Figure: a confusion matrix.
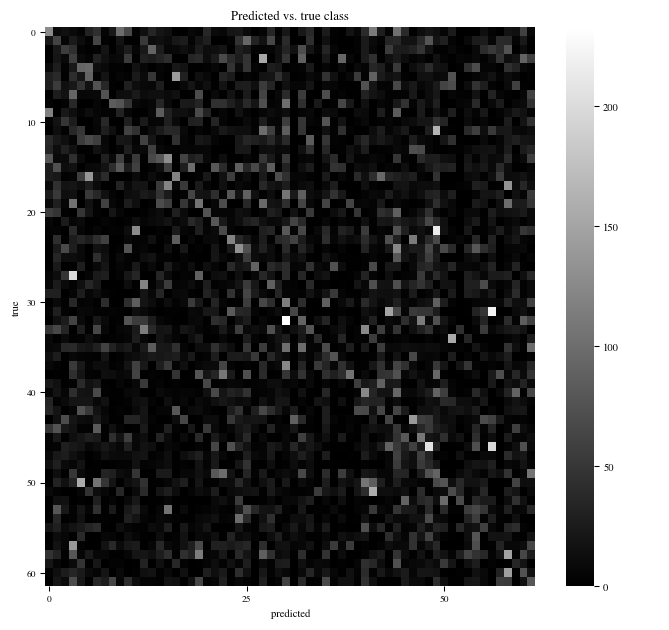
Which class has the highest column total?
44
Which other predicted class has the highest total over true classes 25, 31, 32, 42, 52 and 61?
30
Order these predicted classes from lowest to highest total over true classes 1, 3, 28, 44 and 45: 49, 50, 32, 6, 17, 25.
17, 49, 50, 32, 6, 25
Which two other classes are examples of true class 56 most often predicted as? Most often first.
54, 48
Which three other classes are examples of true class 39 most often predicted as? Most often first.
42, 20, 12
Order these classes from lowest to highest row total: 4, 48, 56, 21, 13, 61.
48, 56, 13, 21, 4, 61
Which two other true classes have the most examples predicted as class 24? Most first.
54, 15
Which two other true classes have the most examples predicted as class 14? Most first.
9, 19
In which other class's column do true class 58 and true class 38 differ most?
22
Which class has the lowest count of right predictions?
56
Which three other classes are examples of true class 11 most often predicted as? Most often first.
49, 27, 30
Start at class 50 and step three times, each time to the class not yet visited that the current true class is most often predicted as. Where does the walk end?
16
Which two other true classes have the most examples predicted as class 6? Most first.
50, 44
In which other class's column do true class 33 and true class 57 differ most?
3
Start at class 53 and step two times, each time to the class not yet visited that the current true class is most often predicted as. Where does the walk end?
18
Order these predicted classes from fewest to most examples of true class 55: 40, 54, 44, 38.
38, 54, 44, 40
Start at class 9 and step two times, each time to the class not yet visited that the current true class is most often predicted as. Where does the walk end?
41
